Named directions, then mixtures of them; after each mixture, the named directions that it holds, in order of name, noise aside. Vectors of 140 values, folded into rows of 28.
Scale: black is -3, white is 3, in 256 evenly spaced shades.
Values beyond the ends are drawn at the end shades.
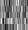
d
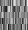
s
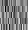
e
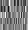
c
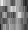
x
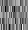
e, s.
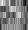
c, x.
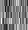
d, e.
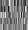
c.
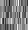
d.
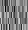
e.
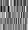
c.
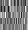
c.
